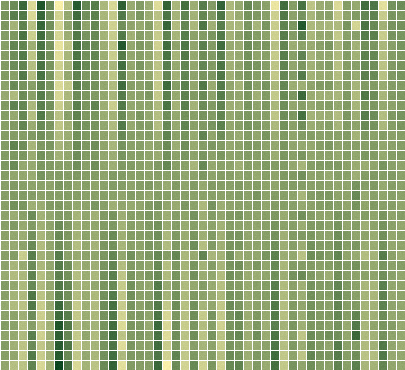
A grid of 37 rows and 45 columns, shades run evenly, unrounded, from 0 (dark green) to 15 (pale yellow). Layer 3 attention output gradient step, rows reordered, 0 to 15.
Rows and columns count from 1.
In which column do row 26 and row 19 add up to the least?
7
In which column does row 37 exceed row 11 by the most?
19
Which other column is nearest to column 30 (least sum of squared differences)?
39
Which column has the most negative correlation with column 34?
36
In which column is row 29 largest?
14
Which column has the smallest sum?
34
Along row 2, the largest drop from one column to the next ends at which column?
5
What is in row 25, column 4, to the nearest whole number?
6
